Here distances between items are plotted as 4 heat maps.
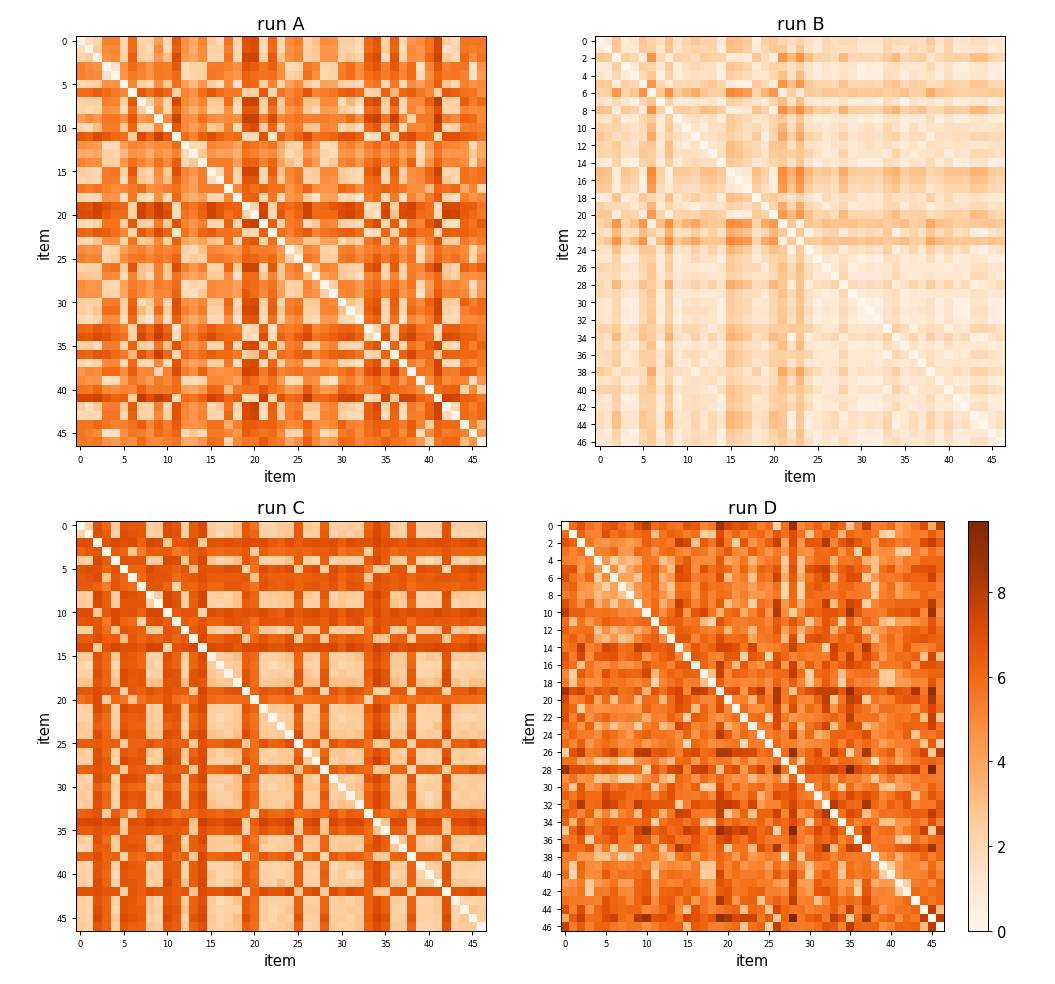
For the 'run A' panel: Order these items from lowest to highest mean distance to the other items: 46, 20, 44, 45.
45, 46, 44, 20
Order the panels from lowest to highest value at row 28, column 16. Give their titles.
run B, run A, run C, run D
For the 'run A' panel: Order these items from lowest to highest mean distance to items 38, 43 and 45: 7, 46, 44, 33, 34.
7, 46, 44, 33, 34
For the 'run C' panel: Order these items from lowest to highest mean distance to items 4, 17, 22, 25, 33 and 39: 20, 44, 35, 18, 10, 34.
44, 18, 20, 35, 34, 10
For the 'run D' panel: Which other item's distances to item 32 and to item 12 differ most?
37
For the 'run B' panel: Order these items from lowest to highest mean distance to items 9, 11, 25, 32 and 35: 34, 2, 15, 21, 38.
38, 34, 2, 15, 21
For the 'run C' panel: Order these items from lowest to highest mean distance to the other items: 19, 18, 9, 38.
9, 18, 38, 19
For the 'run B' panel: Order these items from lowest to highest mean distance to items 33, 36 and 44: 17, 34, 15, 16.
34, 17, 16, 15
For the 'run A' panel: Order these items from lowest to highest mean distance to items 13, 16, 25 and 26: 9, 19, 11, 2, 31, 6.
2, 31, 9, 6, 11, 19
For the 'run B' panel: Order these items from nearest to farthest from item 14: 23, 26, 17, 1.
1, 26, 17, 23
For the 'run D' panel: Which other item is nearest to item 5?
7
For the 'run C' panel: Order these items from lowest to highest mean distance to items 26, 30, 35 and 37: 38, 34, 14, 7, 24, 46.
46, 24, 38, 34, 7, 14
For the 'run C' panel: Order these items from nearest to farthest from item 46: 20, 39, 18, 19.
39, 18, 20, 19
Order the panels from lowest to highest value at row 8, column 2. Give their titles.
run B, run A, run D, run C
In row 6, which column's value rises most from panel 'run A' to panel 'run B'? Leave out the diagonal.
20
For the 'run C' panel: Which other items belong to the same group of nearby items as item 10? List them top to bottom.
2, 14
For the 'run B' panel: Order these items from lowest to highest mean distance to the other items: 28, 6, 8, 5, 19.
19, 28, 5, 8, 6
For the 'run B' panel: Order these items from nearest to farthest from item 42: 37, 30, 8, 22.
30, 37, 22, 8
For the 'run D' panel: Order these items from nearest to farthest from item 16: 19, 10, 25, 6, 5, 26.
5, 6, 25, 10, 26, 19
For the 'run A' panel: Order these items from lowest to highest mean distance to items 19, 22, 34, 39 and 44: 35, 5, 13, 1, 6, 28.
6, 13, 28, 5, 1, 35
